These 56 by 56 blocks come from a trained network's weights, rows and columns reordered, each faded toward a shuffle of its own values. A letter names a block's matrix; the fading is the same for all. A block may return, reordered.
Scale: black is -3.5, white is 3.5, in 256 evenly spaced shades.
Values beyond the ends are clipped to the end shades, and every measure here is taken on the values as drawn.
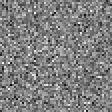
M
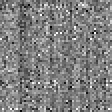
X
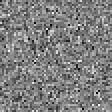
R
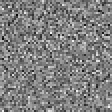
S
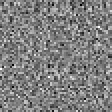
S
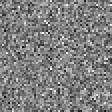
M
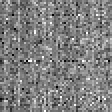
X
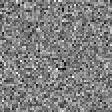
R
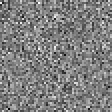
S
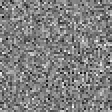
R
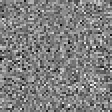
S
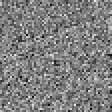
R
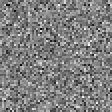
R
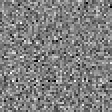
R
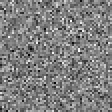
M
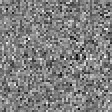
R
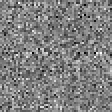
R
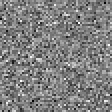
M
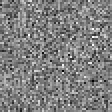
M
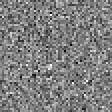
M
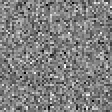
M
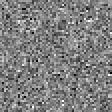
R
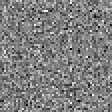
M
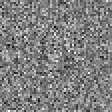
S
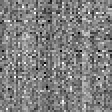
X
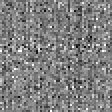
X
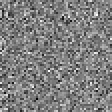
S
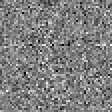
R
